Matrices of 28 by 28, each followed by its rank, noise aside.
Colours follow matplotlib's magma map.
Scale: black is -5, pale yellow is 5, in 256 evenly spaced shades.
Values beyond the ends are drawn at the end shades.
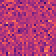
six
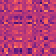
two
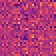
four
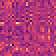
four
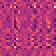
three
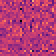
four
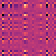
one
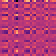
one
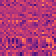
three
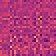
three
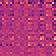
two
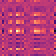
one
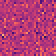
six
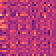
four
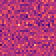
six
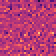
six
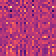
three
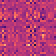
three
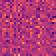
four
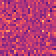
six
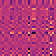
two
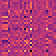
two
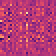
three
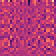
three
